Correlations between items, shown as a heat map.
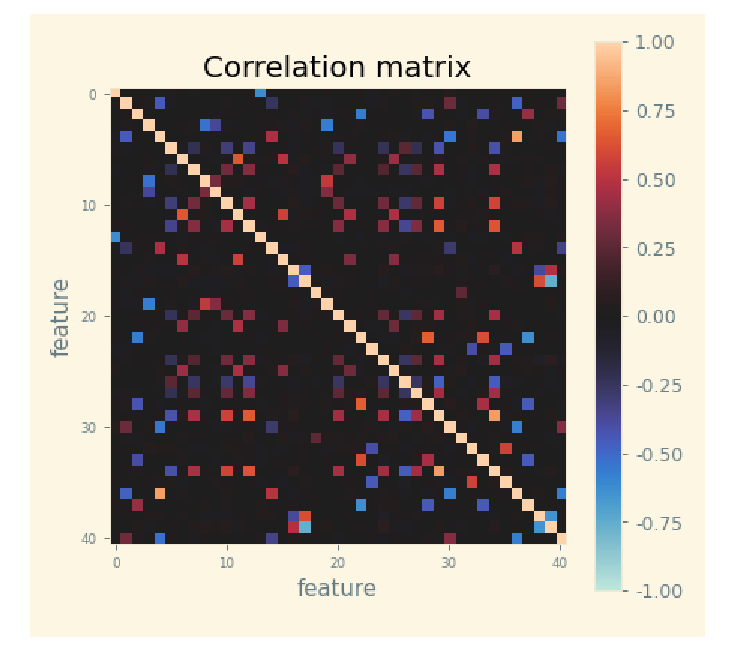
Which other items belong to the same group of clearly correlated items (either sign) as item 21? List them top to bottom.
6, 11, 15, 25
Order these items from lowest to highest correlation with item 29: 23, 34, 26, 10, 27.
26, 23, 27, 10, 34
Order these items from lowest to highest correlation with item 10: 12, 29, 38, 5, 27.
5, 38, 27, 12, 29
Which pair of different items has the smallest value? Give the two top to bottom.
17, 39
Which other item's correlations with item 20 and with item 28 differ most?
22
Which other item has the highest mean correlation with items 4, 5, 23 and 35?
36
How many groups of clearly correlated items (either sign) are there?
9
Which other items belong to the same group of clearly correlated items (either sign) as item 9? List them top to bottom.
3, 8, 19
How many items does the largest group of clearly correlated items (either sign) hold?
10
